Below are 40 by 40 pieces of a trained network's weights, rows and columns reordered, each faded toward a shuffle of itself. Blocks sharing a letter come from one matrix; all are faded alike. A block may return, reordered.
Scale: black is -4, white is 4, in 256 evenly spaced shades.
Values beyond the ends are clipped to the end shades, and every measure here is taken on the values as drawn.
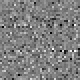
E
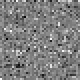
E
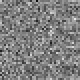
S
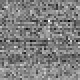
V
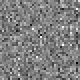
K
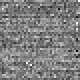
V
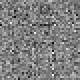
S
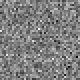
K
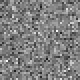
K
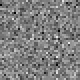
S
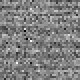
V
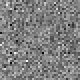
K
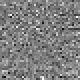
E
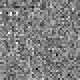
K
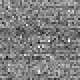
V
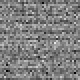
V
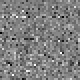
E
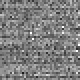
V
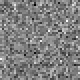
K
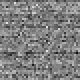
V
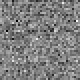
S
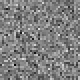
S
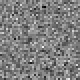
K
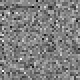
S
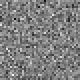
K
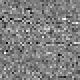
E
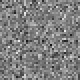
S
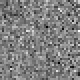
K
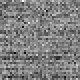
V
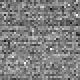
V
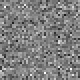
K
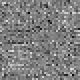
E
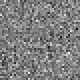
K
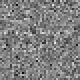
S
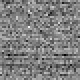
V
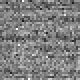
V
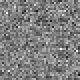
S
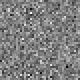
S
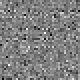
E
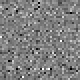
E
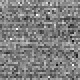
V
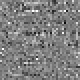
E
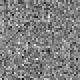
S
